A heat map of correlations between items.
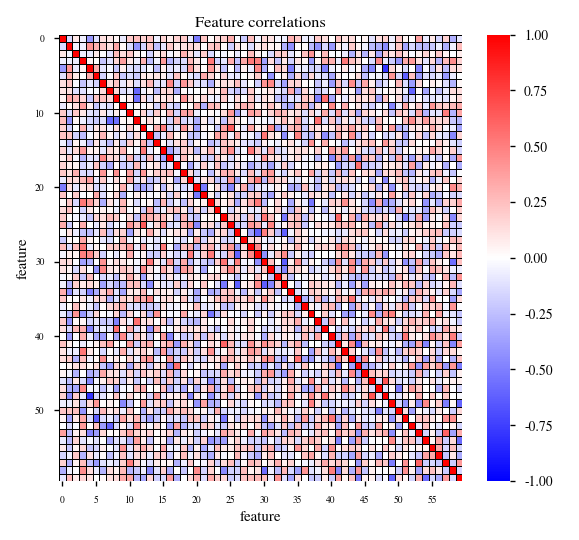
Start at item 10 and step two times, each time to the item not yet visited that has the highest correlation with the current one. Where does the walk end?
53
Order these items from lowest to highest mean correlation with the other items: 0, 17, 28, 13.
17, 13, 0, 28
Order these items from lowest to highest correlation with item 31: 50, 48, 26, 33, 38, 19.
33, 48, 38, 50, 26, 19
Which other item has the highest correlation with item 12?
25
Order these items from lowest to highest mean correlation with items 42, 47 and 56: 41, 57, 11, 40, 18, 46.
46, 18, 41, 57, 11, 40
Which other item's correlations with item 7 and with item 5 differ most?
52
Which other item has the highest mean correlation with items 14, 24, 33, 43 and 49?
12
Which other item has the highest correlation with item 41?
24
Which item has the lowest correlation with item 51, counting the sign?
5
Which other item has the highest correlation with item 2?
37
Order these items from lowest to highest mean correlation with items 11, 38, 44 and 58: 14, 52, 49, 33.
14, 49, 33, 52
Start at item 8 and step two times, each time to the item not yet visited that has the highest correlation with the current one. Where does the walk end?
48
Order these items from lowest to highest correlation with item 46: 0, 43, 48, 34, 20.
0, 43, 20, 34, 48
